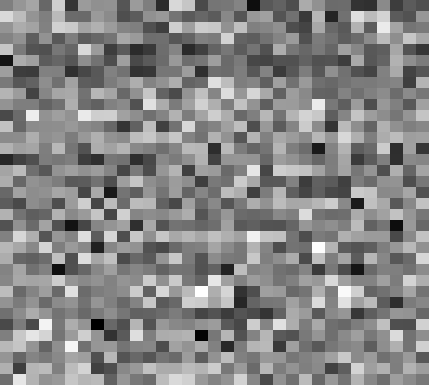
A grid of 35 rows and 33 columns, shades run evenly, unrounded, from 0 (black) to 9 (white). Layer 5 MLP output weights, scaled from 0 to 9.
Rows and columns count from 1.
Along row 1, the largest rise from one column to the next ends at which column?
14
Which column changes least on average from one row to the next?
30
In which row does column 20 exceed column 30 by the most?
16
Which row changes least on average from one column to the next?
29
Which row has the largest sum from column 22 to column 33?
13
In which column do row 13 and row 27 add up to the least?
19
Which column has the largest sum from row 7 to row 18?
18
